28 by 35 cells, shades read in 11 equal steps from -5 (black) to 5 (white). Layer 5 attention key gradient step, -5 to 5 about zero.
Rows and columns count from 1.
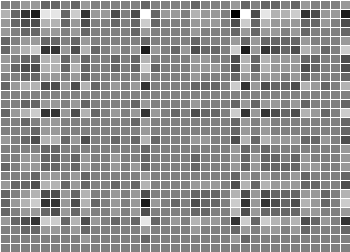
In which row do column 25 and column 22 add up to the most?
2
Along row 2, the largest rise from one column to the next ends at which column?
25
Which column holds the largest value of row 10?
24
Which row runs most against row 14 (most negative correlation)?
17
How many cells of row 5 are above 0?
7
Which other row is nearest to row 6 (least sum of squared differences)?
23
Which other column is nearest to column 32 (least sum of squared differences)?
12
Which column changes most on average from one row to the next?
15
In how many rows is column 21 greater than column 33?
3
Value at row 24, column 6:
-2
